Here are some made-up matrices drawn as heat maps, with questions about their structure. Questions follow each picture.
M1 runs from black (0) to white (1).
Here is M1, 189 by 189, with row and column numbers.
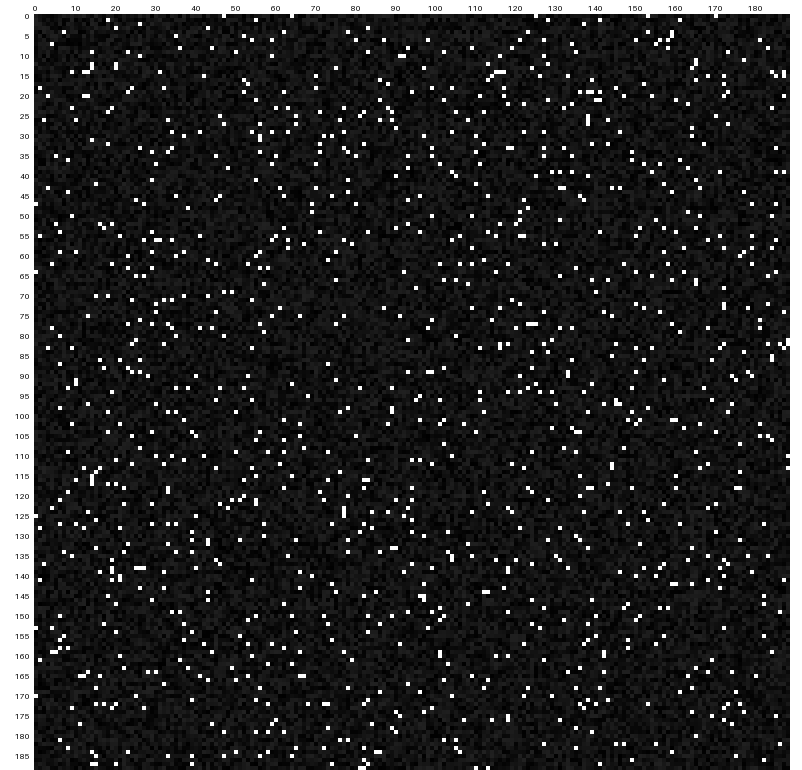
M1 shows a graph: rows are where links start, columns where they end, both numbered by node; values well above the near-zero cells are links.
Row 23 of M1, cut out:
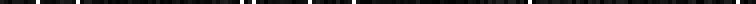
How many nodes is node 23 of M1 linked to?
8
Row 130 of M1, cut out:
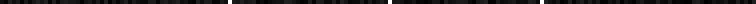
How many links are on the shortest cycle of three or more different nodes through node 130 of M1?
6
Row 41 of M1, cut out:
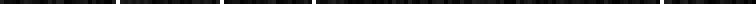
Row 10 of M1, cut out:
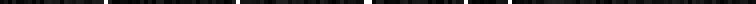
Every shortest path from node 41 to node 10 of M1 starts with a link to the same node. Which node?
node 29
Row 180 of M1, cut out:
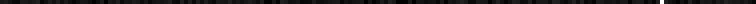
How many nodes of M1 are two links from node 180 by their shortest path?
9
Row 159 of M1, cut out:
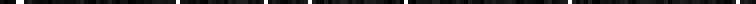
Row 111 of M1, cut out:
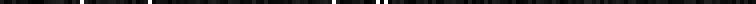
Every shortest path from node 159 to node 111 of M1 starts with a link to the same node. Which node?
node 101
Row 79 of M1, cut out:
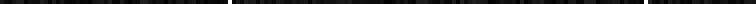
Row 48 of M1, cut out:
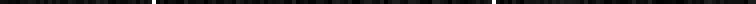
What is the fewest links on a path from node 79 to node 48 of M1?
6
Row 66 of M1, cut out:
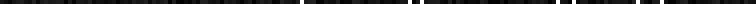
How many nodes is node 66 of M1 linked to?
7
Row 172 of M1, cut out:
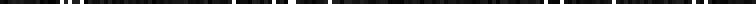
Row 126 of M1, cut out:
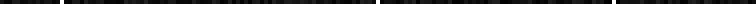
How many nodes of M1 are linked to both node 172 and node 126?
2
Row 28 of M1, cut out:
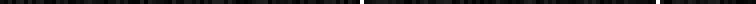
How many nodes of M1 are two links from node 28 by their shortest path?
10
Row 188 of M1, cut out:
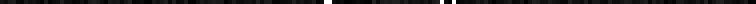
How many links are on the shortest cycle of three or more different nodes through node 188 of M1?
6
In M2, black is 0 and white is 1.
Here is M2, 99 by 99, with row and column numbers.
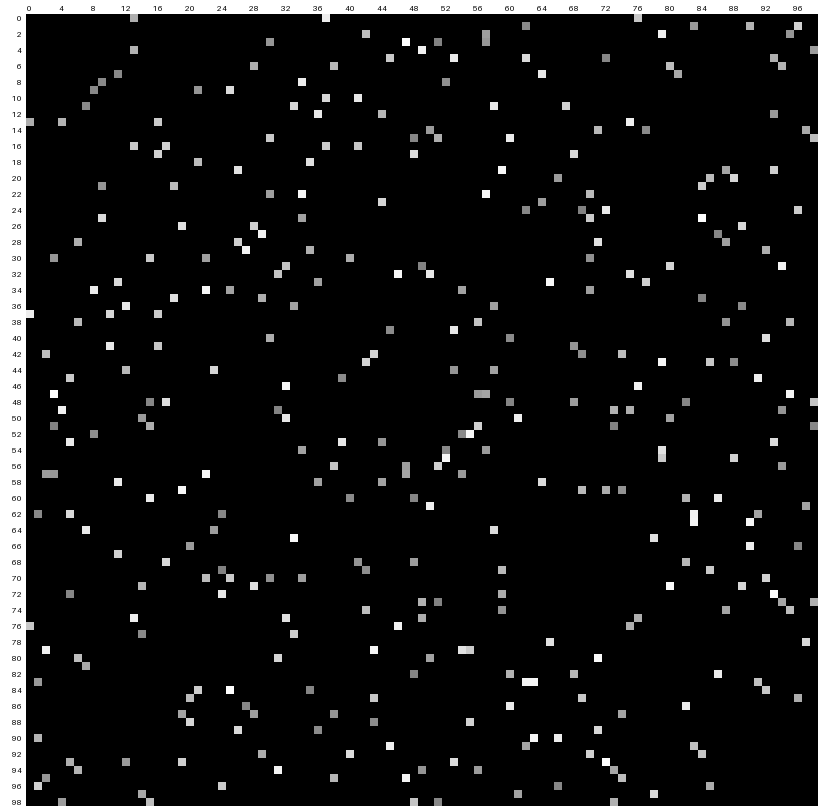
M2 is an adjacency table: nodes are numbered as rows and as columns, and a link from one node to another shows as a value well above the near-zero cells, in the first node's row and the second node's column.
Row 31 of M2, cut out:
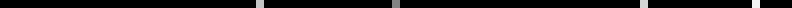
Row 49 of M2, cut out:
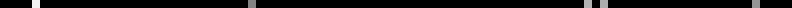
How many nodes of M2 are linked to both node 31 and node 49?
1
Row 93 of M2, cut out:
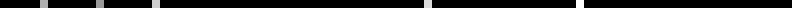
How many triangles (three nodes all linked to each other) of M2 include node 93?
2
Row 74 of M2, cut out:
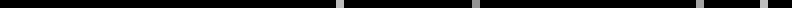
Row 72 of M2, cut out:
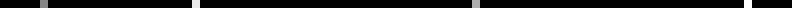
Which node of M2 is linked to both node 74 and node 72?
node 59
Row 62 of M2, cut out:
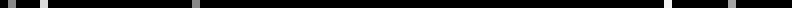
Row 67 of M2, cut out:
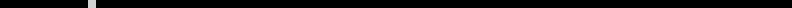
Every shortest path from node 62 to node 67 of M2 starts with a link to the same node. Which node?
node 5
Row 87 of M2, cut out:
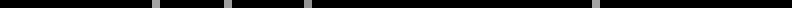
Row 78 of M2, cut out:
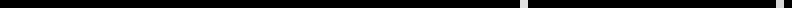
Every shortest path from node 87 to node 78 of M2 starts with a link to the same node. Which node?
node 28
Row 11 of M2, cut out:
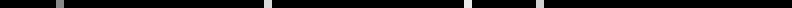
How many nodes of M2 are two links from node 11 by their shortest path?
6
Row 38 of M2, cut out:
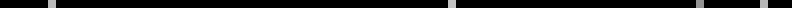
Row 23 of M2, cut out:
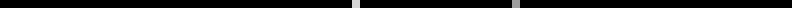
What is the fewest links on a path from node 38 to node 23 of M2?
6
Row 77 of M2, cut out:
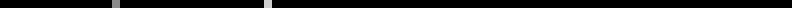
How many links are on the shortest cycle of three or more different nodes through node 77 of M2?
6
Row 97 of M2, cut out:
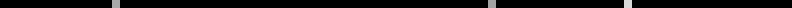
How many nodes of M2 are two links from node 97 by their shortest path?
4
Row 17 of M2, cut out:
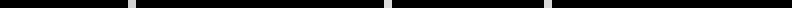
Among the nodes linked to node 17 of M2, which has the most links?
node 48
